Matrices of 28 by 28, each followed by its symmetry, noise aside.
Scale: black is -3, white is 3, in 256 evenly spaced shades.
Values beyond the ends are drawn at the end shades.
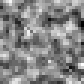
no symmetry.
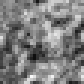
antisymmetric.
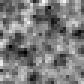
symmetric.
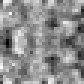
mirrored top to bottom.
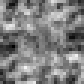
same after a half turn.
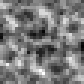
same after a half turn.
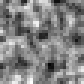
no symmetry.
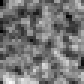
no symmetry.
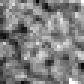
no symmetry.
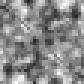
same after a half turn.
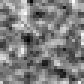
no symmetry.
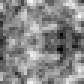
mirrored top to bottom.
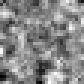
no symmetry.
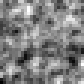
no symmetry.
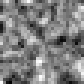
antisymmetric.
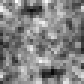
same after a half turn.
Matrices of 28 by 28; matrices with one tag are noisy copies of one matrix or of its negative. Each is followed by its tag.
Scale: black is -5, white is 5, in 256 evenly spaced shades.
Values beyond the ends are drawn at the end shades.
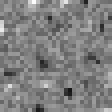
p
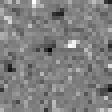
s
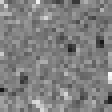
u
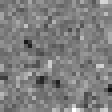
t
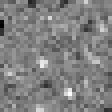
p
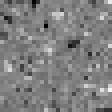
s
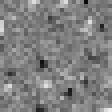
p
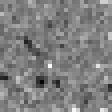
t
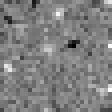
s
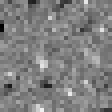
p
